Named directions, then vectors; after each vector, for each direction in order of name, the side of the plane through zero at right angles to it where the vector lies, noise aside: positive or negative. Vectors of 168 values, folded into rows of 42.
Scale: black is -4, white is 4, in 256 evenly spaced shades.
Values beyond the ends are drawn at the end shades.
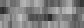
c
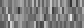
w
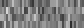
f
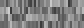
negative, positive, positive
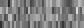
negative, positive, positive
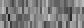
negative, negative, negative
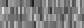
negative, positive, negative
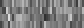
positive, positive, positive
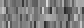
negative, negative, negative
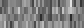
positive, positive, negative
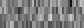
negative, negative, positive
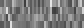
negative, positive, positive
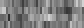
negative, negative, negative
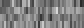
positive, positive, negative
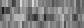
positive, negative, positive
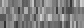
negative, negative, positive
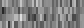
positive, negative, positive
